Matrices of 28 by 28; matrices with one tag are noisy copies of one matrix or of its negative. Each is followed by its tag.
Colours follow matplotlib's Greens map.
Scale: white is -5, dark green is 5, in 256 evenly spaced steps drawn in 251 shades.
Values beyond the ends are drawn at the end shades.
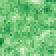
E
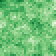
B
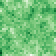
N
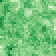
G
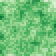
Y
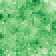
Y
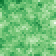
B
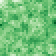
B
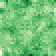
N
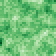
E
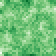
N
